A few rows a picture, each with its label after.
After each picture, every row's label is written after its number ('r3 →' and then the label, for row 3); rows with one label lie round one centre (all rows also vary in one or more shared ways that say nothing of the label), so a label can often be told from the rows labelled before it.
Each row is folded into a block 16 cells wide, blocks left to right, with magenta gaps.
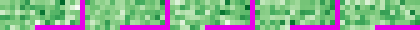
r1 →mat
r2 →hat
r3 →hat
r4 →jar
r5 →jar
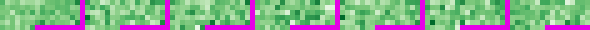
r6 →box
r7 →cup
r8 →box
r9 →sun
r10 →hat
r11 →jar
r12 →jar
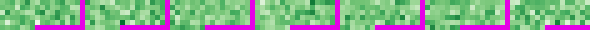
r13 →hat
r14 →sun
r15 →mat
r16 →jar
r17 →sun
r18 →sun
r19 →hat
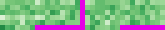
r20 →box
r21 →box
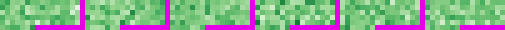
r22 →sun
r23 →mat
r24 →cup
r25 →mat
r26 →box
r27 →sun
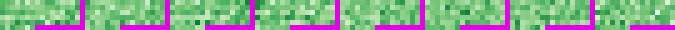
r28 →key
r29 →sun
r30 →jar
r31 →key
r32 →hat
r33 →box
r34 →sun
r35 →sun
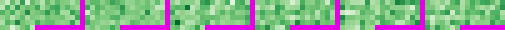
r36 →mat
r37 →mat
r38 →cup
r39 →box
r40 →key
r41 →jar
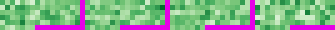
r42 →cup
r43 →cup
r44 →key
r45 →key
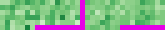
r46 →sun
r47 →sun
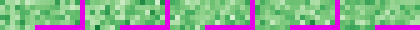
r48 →sun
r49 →sun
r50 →hat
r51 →box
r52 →box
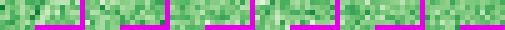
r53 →key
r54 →box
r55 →hat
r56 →jar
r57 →hat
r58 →box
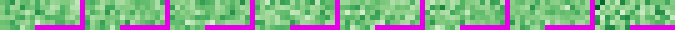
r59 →cup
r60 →mat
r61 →jar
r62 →sun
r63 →key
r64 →cup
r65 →cup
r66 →key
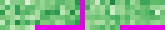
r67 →jar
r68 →sun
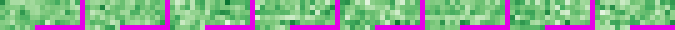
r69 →sun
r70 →mat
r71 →jar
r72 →cup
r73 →key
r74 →mat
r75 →mat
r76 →key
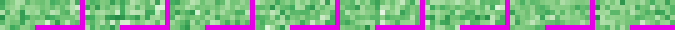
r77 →sun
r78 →sun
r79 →jar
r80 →mat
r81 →cup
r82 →sun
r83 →box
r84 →hat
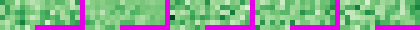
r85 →hat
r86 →mat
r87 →mat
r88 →jar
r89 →box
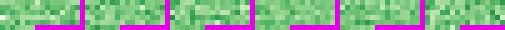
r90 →key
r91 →hat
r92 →sun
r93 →key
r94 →cup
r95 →key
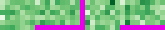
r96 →box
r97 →mat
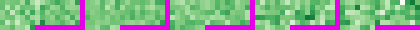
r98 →box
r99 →jar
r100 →key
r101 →hat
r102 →cup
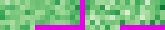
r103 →hat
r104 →key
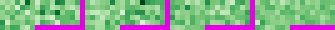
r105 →jar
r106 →sun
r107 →cup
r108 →box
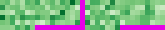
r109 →jar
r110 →cup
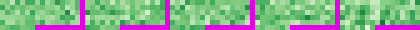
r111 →sun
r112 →box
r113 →hat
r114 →hat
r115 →hat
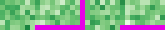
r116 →hat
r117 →cup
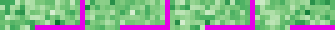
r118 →cup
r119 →key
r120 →sun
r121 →box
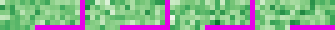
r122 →key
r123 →jar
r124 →box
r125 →mat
